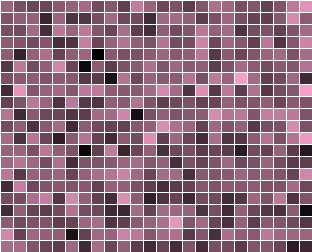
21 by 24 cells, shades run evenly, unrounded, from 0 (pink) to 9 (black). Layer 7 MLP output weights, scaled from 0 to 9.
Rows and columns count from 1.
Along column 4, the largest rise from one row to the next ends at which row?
18
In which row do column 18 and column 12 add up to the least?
8
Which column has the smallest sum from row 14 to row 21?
10
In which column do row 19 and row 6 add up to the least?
14
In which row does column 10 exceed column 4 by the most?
13
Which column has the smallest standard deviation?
20
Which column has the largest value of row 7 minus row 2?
9
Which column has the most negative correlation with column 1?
2
